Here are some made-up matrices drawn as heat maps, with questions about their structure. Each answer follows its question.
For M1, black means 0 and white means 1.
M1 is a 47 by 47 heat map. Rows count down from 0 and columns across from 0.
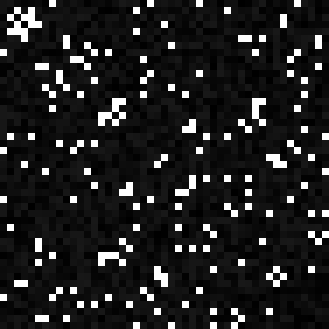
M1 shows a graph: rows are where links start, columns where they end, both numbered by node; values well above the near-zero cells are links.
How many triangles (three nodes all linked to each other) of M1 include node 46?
1
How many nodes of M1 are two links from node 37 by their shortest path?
7
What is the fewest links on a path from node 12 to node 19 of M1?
3
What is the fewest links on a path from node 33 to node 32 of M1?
3
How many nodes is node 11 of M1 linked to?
4
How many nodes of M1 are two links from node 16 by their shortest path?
5
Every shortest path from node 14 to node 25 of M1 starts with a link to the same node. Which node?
node 17
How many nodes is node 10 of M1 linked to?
4
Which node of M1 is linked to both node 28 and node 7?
node 0
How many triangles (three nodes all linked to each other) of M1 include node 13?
3
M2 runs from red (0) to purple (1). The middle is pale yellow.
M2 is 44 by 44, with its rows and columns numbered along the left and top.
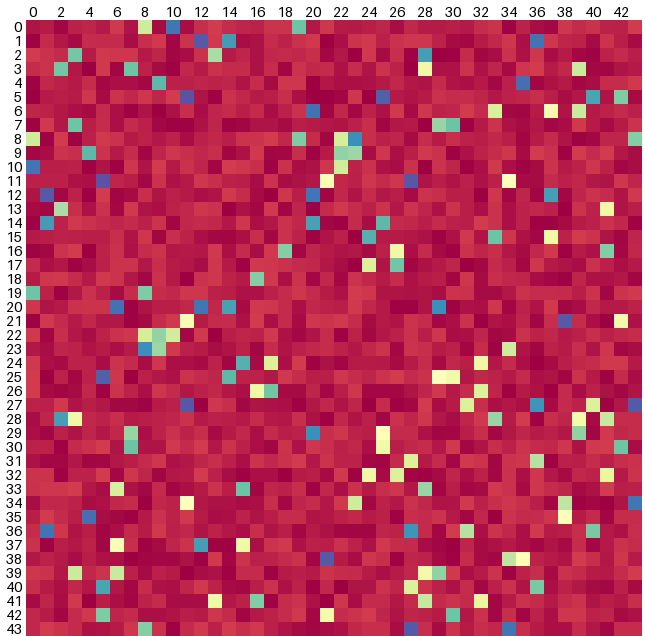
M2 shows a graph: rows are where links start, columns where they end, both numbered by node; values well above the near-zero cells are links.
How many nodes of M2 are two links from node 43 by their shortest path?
9
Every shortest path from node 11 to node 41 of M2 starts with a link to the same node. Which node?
node 5
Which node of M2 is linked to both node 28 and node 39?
node 3
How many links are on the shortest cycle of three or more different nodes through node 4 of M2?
6
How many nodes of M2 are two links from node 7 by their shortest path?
6
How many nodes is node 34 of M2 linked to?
4
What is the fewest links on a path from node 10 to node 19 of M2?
2
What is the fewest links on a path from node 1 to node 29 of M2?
3
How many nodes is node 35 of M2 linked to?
2
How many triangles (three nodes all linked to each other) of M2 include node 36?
2
